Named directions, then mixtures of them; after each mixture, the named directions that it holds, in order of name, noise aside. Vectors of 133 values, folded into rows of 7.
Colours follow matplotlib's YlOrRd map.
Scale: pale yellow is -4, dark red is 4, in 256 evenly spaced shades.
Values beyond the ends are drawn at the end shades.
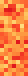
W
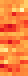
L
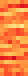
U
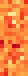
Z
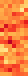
L.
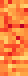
U, W, Z.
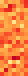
U, W, Z.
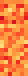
U, W, Z.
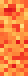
W.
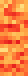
L, W.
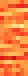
U.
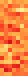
L, U, W.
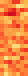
U, W, Z.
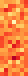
U, W, Z.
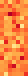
W, Z.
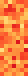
W.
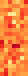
Z.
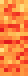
L, W.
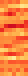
L, U.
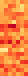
L, W, Z.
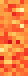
L, U, W.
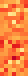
U, W, Z.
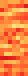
U.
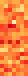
L, W, Z.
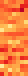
L.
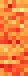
L, U, W.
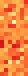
W, Z.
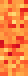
U, Z.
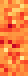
L, Z.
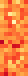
Z.
